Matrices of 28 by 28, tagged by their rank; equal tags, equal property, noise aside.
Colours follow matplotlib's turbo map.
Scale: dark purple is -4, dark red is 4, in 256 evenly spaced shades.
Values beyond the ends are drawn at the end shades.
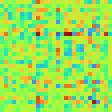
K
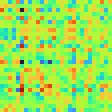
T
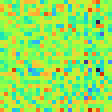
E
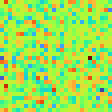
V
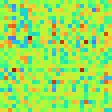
V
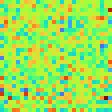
E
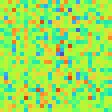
E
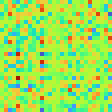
K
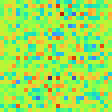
E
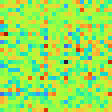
E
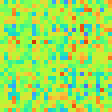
K
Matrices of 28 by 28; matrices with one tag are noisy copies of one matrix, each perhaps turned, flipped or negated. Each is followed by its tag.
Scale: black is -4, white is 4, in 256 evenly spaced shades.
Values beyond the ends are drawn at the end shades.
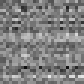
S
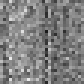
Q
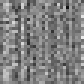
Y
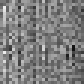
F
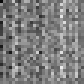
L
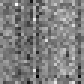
Q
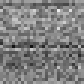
Q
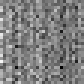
L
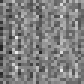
L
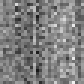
Q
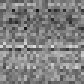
Q
